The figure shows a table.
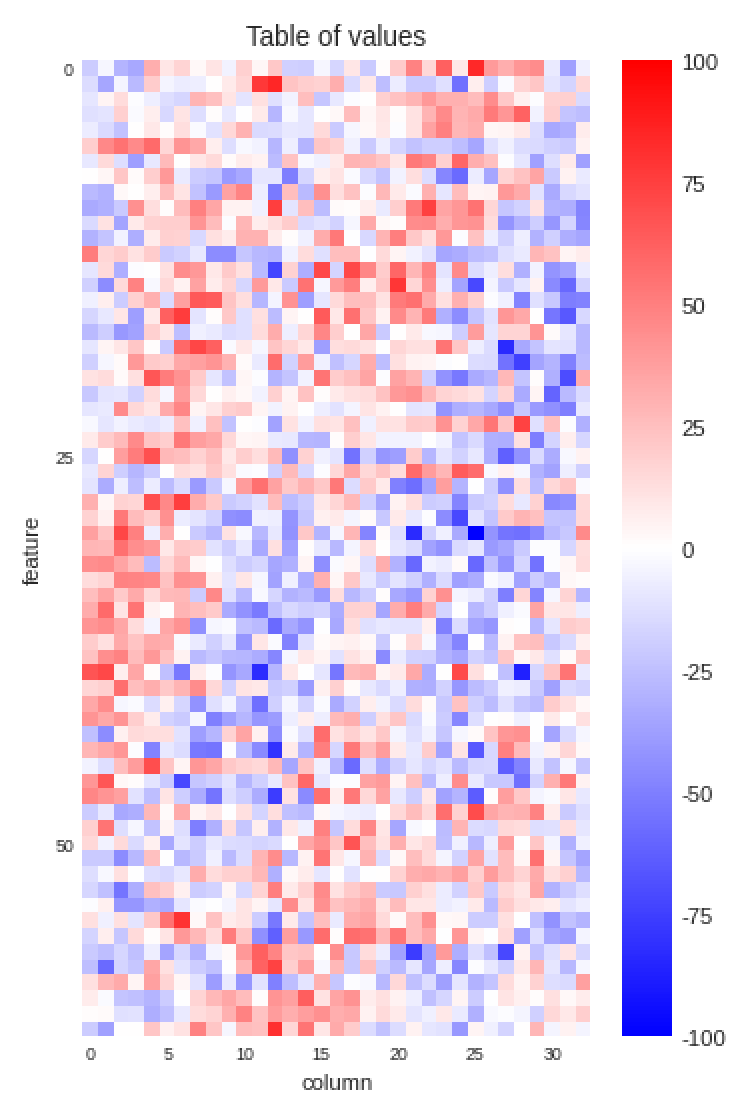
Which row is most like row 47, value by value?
44
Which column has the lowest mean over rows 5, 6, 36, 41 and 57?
29
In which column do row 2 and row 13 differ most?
15
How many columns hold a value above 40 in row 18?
4
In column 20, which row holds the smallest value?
27
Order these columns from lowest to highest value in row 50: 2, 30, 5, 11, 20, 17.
5, 11, 30, 2, 20, 17
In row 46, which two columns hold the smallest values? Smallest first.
6, 28
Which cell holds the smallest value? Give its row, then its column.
30, 25
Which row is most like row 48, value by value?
0
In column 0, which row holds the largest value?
39
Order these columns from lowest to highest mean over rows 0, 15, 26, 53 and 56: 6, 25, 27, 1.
1, 27, 6, 25
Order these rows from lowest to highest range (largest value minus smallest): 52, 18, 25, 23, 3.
52, 3, 23, 25, 18
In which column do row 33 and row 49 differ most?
7
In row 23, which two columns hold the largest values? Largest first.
28, 26
